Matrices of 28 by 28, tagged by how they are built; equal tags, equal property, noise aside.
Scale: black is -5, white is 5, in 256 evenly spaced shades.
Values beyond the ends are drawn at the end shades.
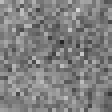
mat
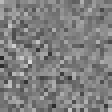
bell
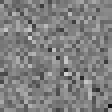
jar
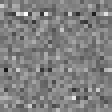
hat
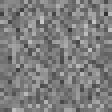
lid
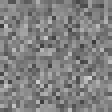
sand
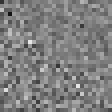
bell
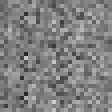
sand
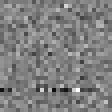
hat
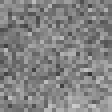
mat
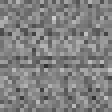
lid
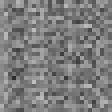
sand
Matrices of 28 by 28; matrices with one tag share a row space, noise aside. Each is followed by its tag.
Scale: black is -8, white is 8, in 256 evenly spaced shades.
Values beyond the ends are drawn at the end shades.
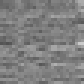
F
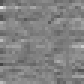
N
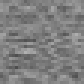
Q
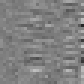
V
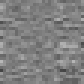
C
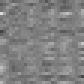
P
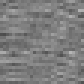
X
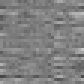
N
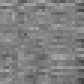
F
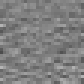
C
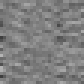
C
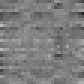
N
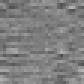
X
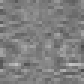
C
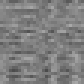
Q
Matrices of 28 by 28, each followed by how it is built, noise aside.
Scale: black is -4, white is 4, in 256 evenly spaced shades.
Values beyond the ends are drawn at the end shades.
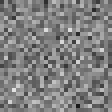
blocks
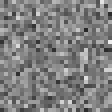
noise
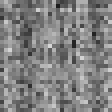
blocks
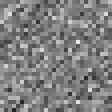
Hankel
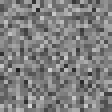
repeating columns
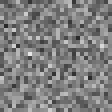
noise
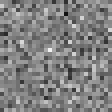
noise
